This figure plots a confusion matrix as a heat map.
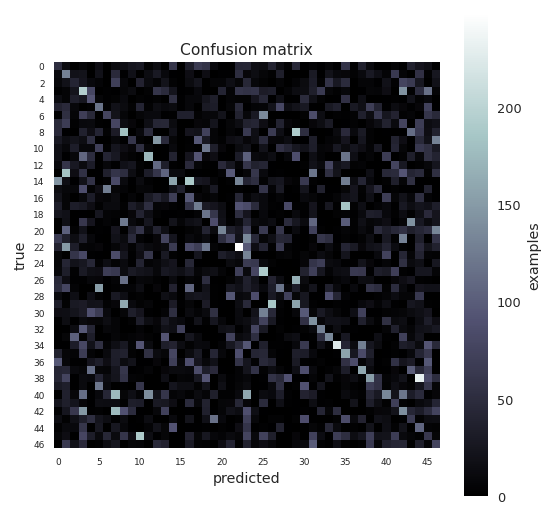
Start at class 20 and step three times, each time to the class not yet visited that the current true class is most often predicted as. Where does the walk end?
25
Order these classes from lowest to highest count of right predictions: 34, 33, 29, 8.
33, 29, 8, 34
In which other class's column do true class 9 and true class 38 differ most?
44
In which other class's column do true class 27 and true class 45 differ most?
10
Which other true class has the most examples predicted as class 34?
45
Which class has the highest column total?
23
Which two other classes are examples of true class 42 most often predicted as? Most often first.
7, 3
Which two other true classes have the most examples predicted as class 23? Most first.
40, 21
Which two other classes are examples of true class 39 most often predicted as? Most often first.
5, 30
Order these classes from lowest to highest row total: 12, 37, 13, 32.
32, 12, 37, 13
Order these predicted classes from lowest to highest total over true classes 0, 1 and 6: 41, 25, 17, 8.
8, 17, 41, 25
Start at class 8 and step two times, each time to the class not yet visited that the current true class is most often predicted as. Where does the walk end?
26
